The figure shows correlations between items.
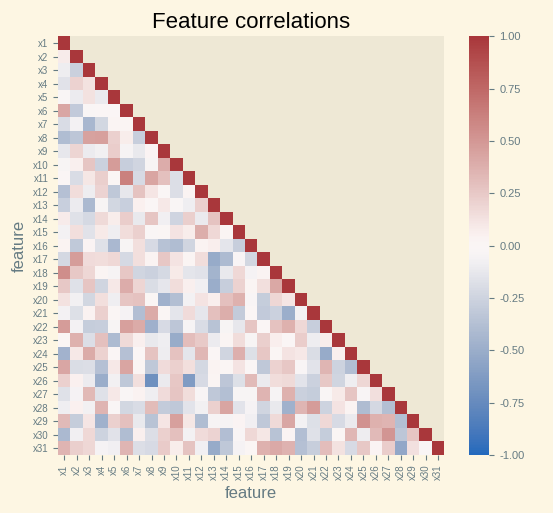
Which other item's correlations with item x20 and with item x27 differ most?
x30
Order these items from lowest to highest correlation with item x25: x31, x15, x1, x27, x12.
x12, x27, x15, x31, x1
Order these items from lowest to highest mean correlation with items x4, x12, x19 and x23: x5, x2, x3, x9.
x5, x9, x3, x2
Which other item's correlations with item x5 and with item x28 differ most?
x10
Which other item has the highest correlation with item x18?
x1
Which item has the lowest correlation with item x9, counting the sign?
x20
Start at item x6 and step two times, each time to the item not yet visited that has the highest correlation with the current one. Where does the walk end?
x8
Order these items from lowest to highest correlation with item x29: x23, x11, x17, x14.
x17, x23, x14, x11
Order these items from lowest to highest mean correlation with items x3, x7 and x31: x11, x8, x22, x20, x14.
x14, x20, x8, x11, x22
